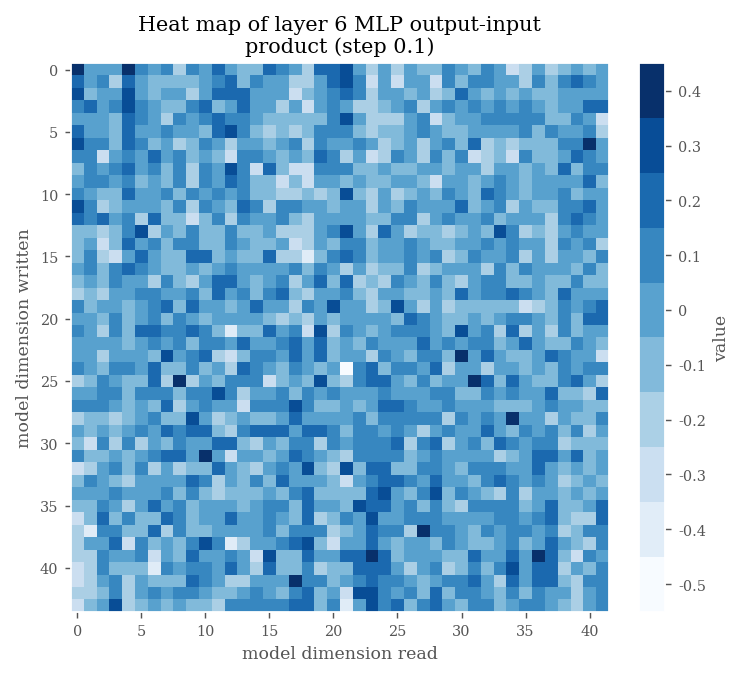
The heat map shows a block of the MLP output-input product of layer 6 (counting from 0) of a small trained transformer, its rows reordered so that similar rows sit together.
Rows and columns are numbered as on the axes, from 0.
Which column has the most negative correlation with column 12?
17
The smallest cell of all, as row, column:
24, 21
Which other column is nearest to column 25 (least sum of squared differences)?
28
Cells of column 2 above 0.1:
2
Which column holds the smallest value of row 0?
34
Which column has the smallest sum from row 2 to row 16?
18
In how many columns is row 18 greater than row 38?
22
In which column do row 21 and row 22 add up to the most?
19
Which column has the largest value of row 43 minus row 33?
3
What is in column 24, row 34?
0.3
